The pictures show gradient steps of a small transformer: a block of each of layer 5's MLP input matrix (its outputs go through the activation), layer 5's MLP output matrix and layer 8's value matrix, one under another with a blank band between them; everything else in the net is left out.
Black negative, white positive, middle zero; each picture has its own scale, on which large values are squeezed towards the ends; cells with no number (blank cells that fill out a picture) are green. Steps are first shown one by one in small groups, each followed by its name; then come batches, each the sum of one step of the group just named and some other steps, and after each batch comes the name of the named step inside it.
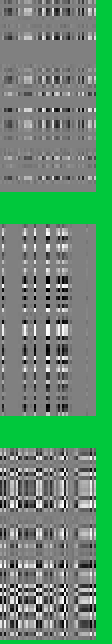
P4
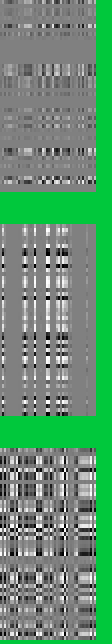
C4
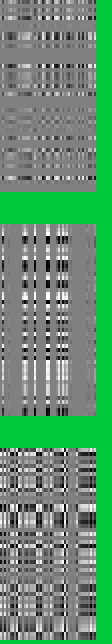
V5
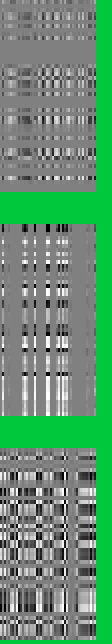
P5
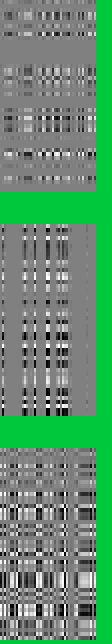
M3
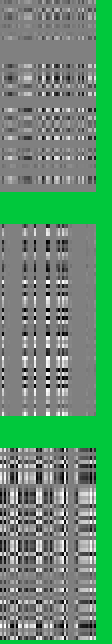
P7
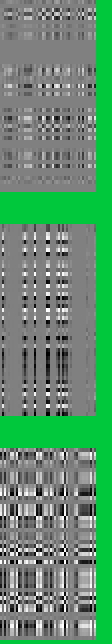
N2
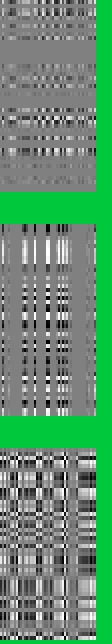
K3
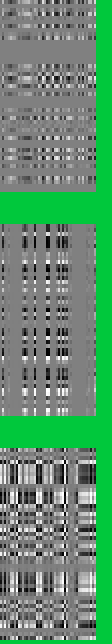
P7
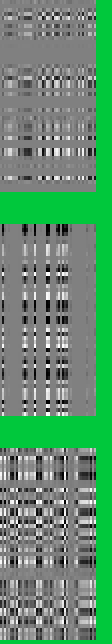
P5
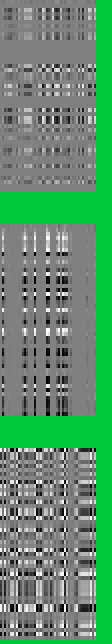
N2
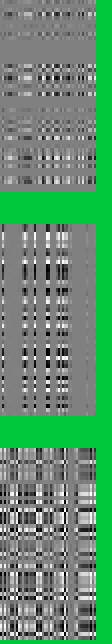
P7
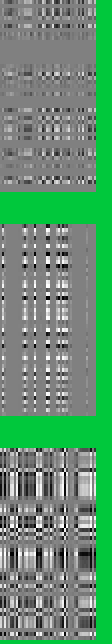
C4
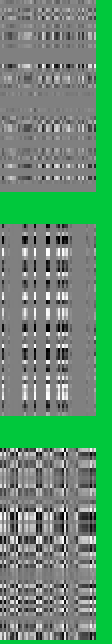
V5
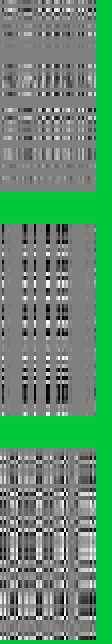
P7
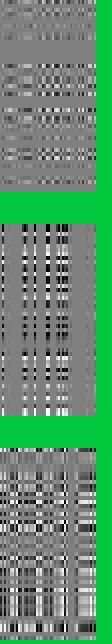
P7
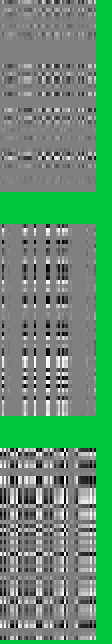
P7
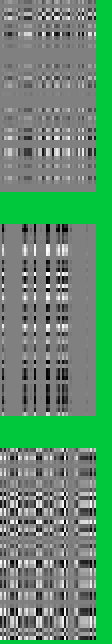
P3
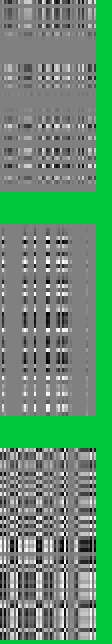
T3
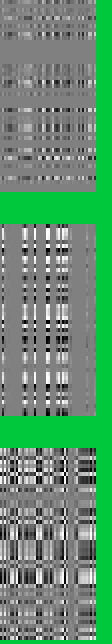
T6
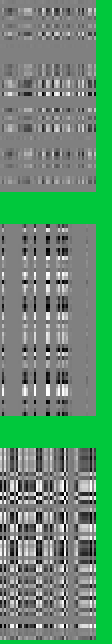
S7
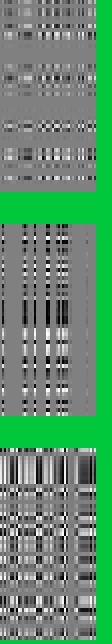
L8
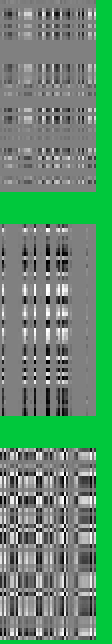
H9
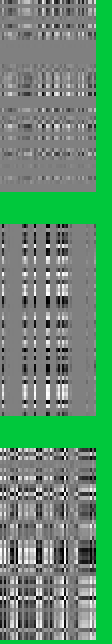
S7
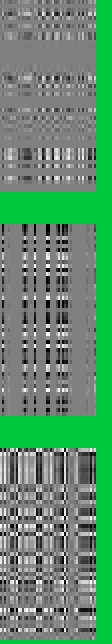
L8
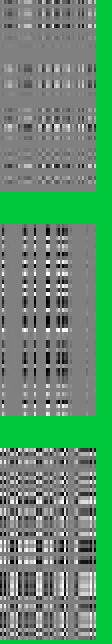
T3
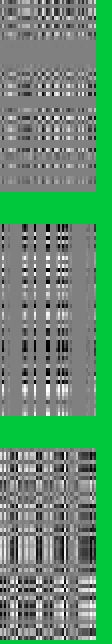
S7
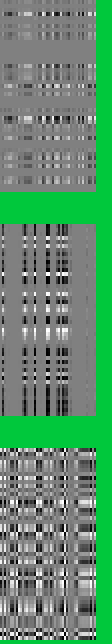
H9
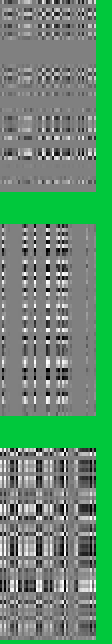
T6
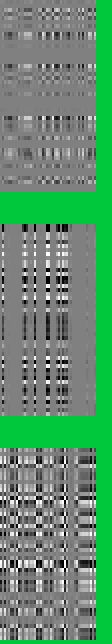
P3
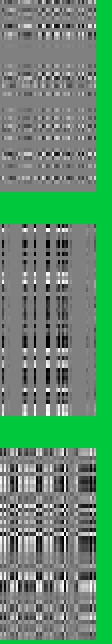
L8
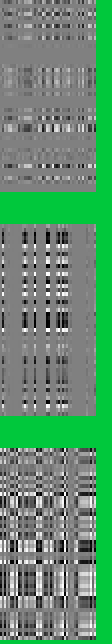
T3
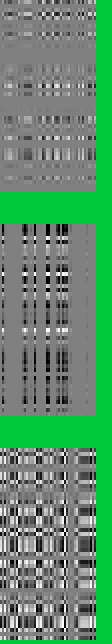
P3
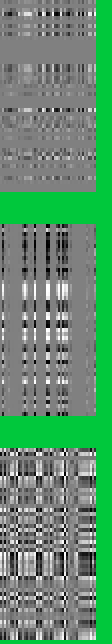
H9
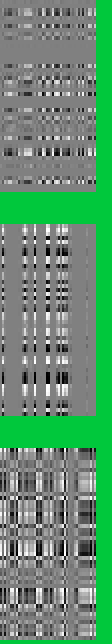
S7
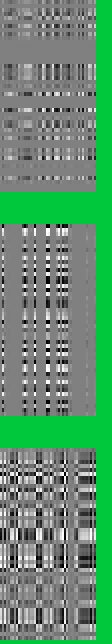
T6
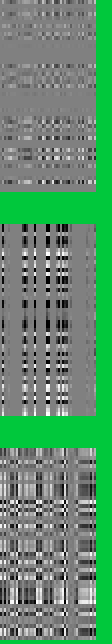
L8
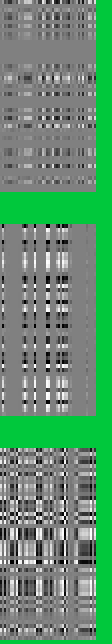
T3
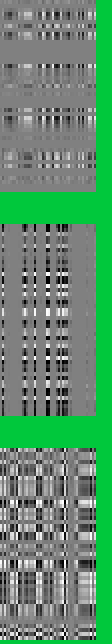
H9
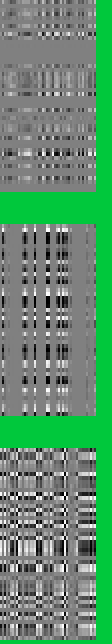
S7
